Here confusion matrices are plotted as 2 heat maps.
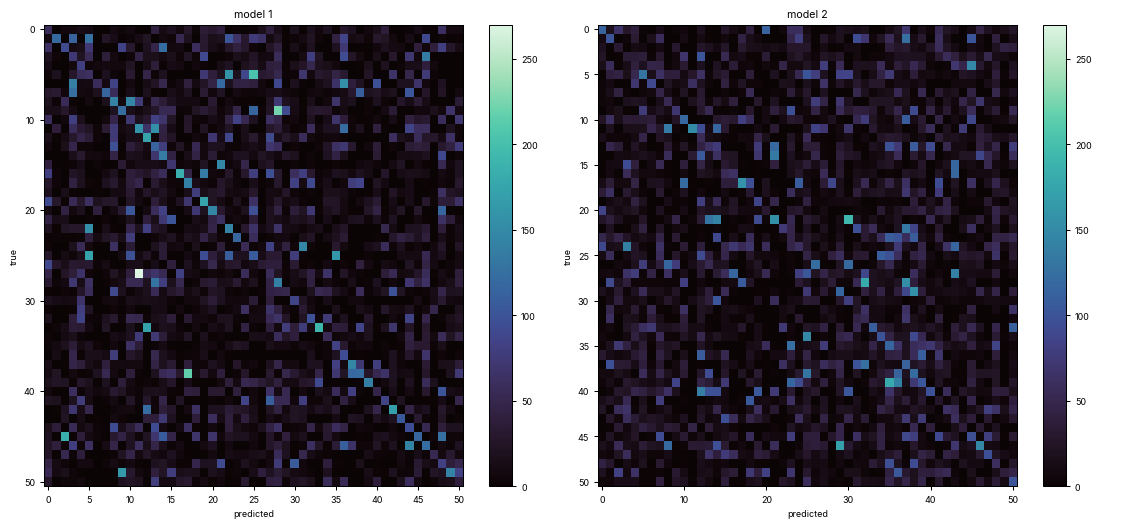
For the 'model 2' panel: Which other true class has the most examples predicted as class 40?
13
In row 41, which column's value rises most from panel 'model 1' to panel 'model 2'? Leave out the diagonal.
18
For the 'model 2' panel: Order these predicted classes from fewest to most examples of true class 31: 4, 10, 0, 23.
0, 23, 4, 10
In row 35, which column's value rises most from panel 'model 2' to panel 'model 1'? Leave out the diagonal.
10
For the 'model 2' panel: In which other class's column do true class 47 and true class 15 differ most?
43
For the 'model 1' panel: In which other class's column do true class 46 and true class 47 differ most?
44
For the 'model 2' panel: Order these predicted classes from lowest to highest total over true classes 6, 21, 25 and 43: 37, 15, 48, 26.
26, 37, 48, 15
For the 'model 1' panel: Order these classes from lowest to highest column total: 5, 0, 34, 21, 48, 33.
33, 34, 21, 0, 5, 48
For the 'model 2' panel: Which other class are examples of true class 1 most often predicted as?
37
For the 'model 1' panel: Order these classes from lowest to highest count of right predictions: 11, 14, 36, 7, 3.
3, 36, 7, 14, 11
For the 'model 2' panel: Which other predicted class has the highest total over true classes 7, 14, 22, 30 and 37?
31
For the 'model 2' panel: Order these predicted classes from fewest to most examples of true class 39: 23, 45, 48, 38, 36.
48, 45, 38, 23, 36
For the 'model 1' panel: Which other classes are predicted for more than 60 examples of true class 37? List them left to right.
35, 38, 40
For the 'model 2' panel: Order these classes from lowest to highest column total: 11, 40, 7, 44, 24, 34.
11, 44, 40, 24, 34, 7
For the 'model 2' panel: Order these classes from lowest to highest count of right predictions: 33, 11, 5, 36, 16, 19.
36, 16, 19, 33, 5, 11
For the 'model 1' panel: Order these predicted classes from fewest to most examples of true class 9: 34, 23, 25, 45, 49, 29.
45, 34, 23, 49, 29, 25
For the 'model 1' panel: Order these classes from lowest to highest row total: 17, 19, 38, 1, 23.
23, 17, 19, 1, 38
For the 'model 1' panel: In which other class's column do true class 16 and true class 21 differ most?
19
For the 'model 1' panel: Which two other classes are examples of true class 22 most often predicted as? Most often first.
5, 12
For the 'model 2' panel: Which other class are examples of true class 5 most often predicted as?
25
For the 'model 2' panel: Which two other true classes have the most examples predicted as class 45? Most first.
4, 1
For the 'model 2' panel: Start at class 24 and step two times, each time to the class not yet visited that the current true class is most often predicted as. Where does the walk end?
12
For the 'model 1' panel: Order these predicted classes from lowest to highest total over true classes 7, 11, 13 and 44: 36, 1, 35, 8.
1, 35, 36, 8
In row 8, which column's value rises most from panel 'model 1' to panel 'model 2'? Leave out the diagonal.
26
